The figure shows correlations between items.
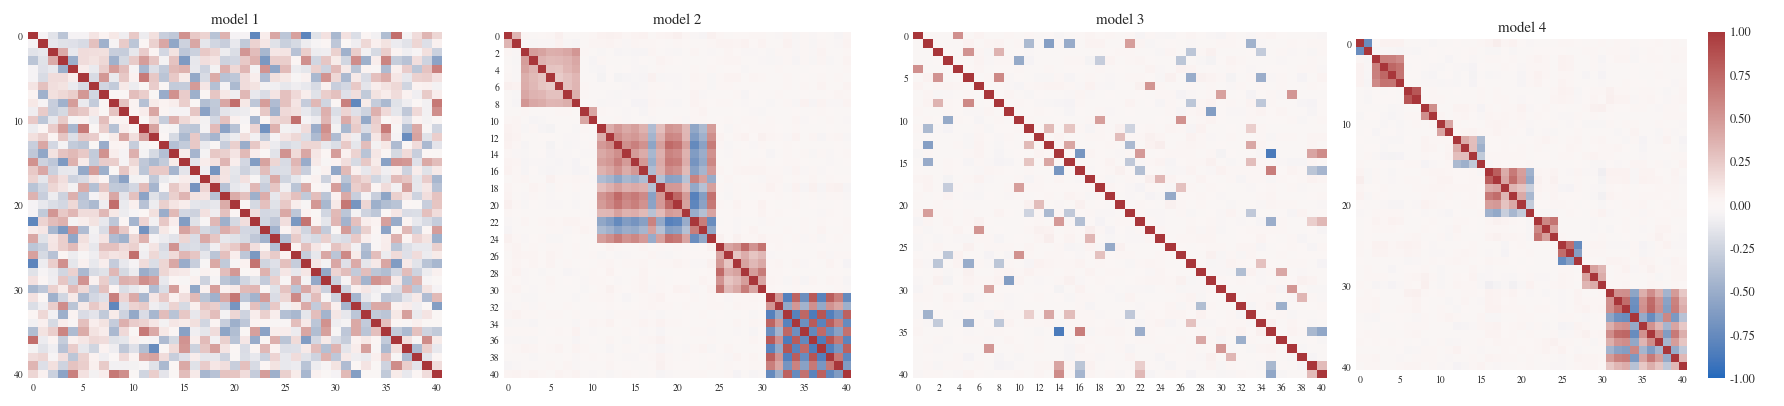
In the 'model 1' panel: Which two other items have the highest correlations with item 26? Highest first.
10, 31
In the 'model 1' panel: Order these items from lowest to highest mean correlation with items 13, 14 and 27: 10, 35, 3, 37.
10, 37, 35, 3
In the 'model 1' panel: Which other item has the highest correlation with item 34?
29
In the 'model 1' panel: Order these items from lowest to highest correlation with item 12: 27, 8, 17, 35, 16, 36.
17, 27, 36, 8, 16, 35
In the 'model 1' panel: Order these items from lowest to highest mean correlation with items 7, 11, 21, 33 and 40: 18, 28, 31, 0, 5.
31, 28, 0, 18, 5
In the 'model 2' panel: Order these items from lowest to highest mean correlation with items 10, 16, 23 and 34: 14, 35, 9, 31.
35, 14, 9, 31
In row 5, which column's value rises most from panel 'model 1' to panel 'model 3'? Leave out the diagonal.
8
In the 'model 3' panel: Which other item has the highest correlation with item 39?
14
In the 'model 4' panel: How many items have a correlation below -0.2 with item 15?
3
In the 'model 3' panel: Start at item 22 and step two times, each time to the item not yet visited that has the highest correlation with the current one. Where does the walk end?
40
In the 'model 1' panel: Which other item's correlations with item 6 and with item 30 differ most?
16
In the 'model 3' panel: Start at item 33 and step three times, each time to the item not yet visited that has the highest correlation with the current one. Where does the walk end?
11
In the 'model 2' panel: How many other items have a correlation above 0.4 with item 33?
3
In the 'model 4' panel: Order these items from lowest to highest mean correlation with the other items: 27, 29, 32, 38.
38, 27, 29, 32
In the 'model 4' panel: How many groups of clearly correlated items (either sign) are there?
11
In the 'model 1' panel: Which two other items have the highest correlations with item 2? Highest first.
21, 3
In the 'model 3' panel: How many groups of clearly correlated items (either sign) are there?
13
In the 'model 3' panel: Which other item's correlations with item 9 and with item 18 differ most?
29
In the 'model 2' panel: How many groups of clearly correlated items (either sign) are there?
6
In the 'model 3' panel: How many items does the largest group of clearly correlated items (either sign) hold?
6
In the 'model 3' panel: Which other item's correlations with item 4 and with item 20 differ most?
0
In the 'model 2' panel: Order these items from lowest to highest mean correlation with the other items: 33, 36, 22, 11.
22, 33, 36, 11
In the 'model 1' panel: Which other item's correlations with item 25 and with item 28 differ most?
33
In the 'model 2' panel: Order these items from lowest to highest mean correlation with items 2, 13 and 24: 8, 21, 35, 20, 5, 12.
35, 5, 8, 21, 12, 20
